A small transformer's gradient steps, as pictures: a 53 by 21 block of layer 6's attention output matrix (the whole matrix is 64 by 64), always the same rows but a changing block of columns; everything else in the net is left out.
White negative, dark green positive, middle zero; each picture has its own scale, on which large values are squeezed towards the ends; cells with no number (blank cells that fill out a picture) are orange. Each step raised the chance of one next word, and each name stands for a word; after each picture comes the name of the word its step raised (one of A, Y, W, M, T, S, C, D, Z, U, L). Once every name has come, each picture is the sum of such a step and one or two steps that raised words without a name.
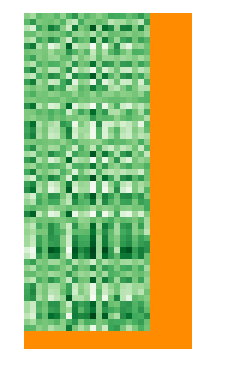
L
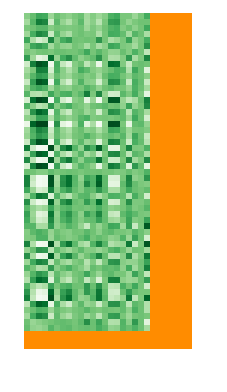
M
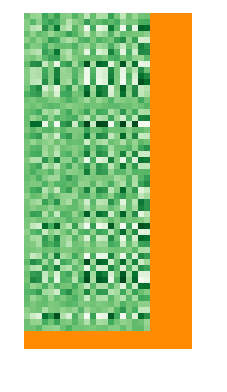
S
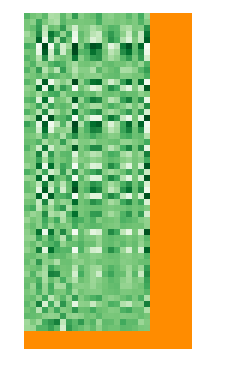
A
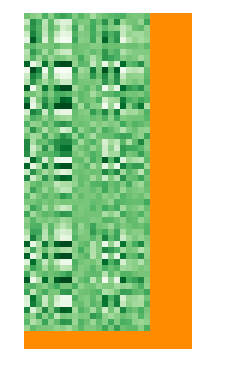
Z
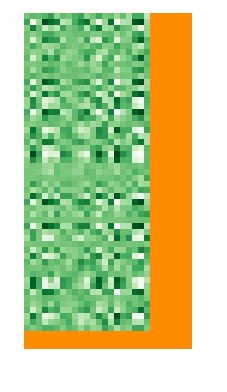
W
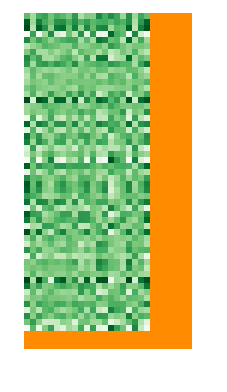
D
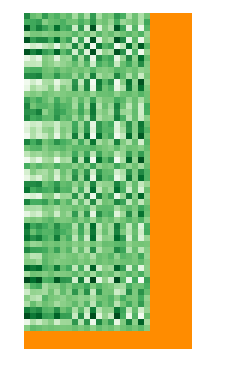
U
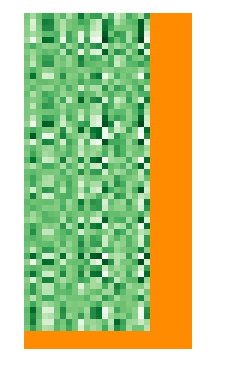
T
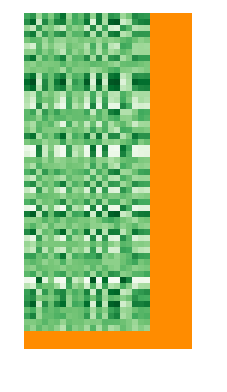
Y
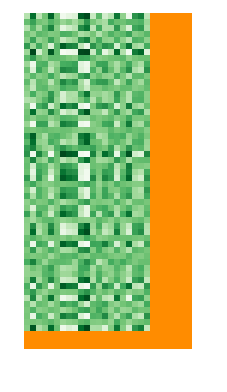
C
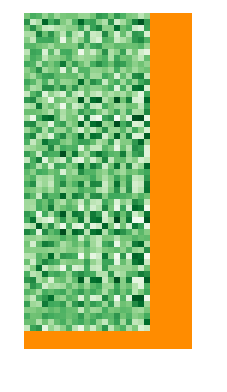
D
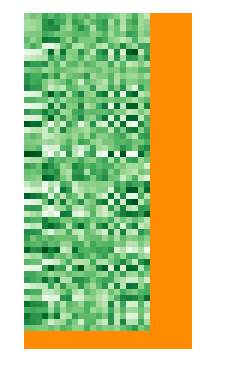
L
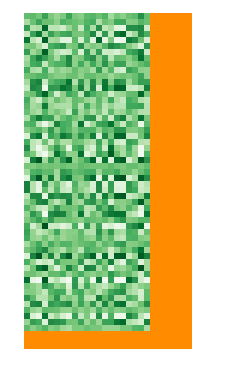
U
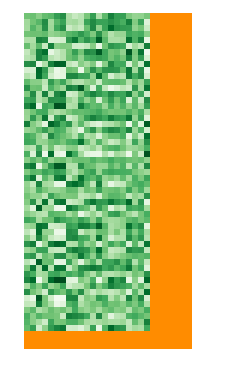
Z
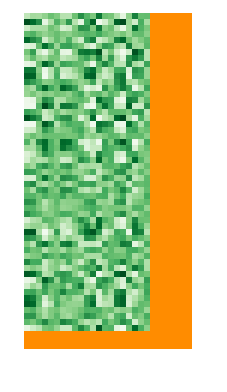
Z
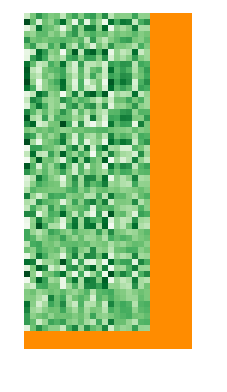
M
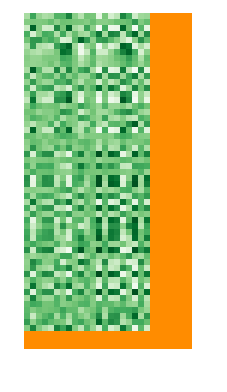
A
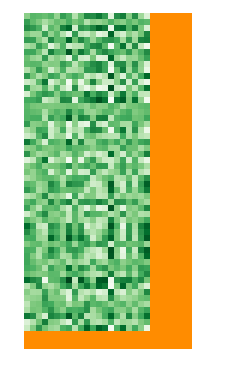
U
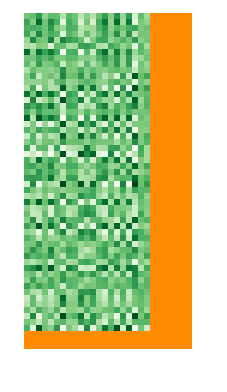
D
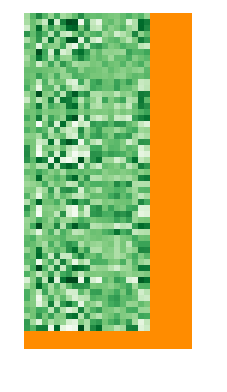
D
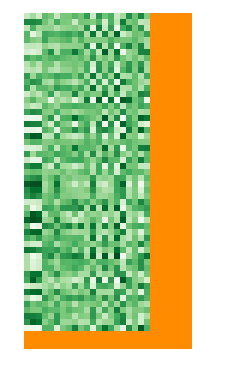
D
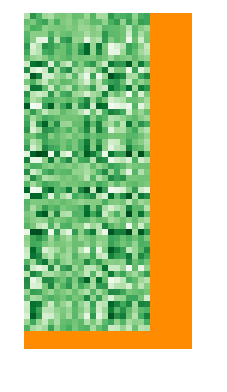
L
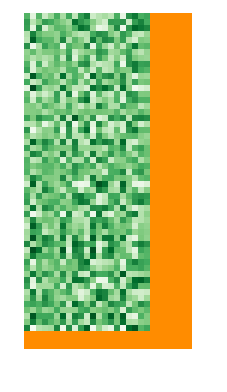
L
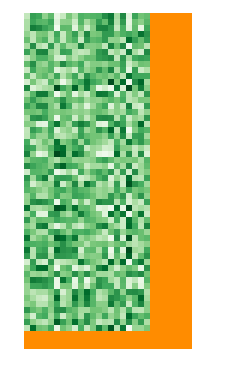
Y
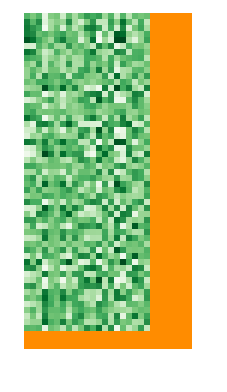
T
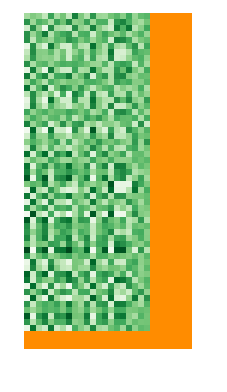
L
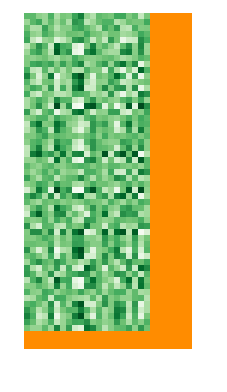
L
